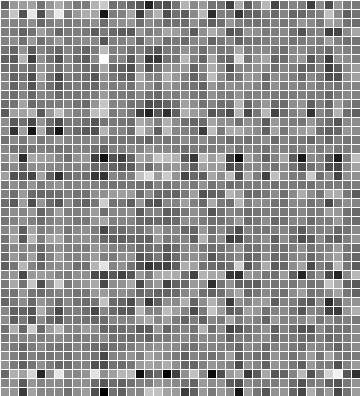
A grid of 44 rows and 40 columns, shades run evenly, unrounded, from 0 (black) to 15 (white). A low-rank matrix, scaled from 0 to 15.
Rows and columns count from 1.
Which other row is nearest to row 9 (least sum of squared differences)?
35
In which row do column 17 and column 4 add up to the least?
7
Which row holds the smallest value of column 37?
34
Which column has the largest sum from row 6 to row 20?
24
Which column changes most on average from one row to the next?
12
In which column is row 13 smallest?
17
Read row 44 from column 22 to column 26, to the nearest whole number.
6 9 7 9 8
